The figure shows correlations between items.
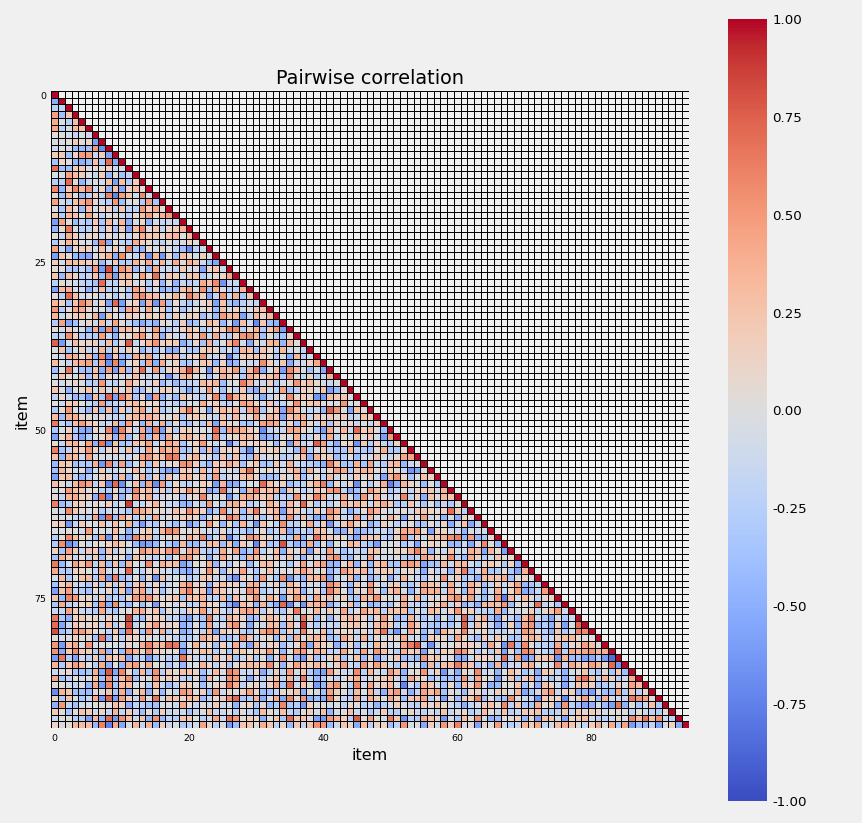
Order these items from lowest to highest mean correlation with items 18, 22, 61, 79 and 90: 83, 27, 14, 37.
14, 83, 27, 37
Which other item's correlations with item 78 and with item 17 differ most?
11
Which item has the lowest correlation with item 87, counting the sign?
66
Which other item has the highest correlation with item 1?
84
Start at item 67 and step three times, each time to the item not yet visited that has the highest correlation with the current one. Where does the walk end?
72
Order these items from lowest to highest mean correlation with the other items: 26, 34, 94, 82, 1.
34, 1, 26, 94, 82
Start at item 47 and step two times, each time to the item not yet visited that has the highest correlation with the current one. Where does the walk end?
20
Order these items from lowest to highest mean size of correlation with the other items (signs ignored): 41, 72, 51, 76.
51, 72, 76, 41
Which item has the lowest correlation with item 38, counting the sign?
68
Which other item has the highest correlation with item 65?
17
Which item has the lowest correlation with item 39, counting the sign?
26
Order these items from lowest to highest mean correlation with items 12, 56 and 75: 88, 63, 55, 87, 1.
87, 63, 55, 1, 88
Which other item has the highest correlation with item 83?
85
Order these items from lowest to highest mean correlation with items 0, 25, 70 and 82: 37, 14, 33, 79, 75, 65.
65, 33, 75, 79, 37, 14
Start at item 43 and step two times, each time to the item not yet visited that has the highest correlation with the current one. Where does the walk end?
7
